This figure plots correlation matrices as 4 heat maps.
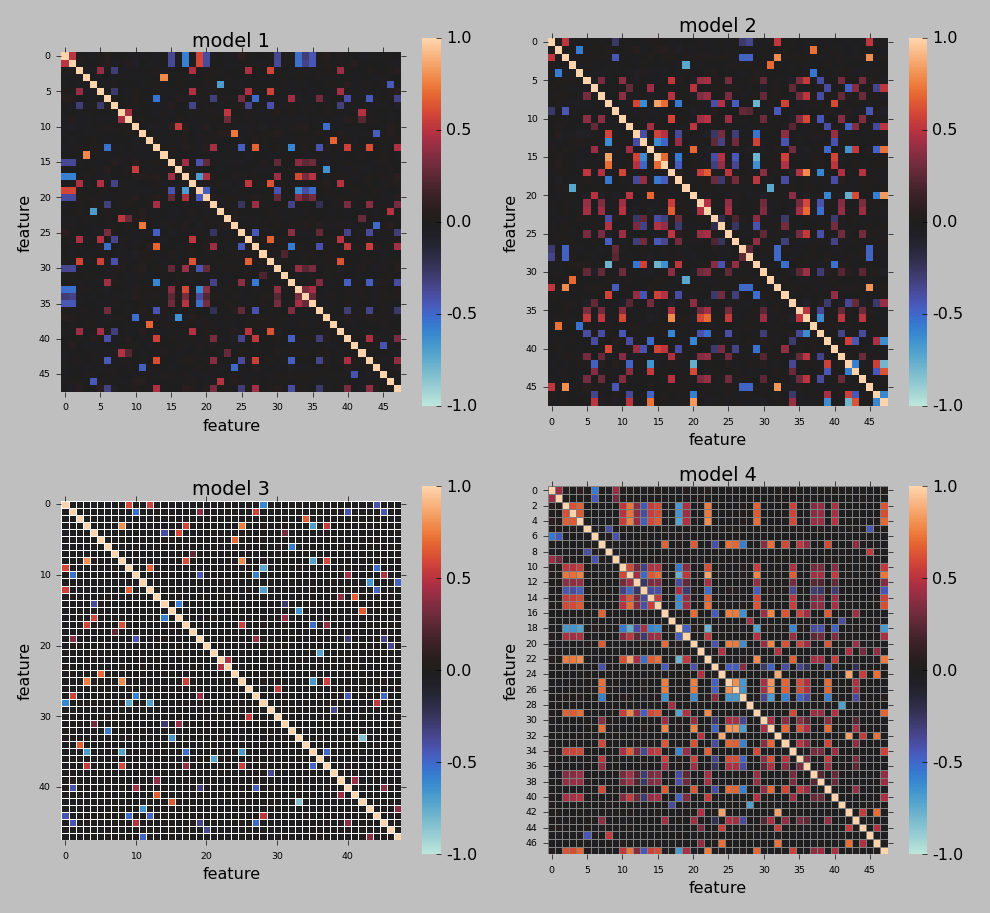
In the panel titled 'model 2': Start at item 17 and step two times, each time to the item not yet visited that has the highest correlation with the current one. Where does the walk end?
22
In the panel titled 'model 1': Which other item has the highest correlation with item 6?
32
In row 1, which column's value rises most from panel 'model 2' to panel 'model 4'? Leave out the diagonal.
4
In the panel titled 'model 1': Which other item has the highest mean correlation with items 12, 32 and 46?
38
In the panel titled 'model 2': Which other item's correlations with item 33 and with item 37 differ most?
1
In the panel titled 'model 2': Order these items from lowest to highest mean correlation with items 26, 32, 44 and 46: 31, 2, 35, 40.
40, 31, 35, 2
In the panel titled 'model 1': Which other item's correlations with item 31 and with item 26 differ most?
29
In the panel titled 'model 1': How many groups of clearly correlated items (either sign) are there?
11
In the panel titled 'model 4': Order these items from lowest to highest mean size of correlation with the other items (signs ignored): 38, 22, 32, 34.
32, 38, 34, 22
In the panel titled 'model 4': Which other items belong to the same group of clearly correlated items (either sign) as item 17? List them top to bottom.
28, 41
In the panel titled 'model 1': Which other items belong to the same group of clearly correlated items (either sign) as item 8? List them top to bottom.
9, 23, 42
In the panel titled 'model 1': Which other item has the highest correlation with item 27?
13
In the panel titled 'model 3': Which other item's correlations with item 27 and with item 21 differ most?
36
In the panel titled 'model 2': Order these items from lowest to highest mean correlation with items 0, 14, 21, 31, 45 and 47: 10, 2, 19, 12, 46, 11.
46, 19, 12, 10, 11, 2
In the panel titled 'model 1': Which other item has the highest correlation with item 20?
17
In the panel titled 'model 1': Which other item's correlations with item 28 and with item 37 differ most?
16
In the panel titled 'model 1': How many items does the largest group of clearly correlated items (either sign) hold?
10
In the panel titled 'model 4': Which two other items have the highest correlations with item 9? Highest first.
0, 1
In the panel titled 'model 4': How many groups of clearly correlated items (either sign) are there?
6
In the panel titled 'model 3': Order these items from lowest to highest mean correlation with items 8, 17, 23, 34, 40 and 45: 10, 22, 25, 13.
13, 22, 10, 25
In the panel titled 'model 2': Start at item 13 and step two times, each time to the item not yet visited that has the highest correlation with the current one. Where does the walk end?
18
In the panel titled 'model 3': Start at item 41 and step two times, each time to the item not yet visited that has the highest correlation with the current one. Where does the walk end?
39
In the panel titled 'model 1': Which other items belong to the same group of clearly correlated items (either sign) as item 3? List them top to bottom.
14
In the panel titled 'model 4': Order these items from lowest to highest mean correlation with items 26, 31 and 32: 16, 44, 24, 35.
44, 24, 35, 16
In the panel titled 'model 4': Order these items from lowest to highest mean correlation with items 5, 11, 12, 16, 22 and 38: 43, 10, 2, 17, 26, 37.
17, 43, 26, 37, 10, 2
